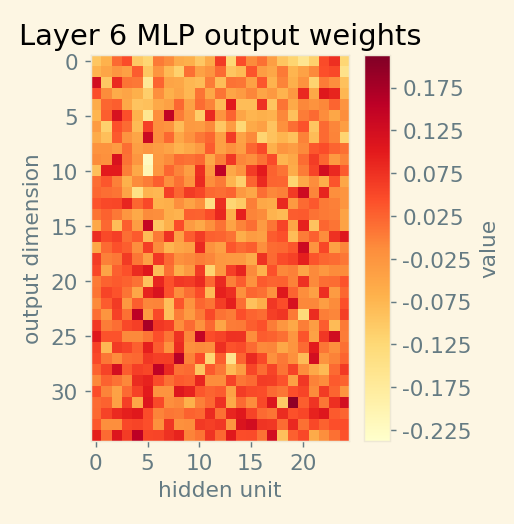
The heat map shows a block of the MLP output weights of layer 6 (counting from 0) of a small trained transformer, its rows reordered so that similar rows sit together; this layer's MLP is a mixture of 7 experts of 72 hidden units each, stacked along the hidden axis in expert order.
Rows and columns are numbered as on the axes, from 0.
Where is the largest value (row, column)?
31, 19
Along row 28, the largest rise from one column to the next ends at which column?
11
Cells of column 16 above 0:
22
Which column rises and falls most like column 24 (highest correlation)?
17
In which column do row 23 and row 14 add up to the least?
7
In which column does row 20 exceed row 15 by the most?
6
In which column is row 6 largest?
5
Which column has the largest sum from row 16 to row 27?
10
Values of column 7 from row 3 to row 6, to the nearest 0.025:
-0.075 -0.05 0.15 -0.025
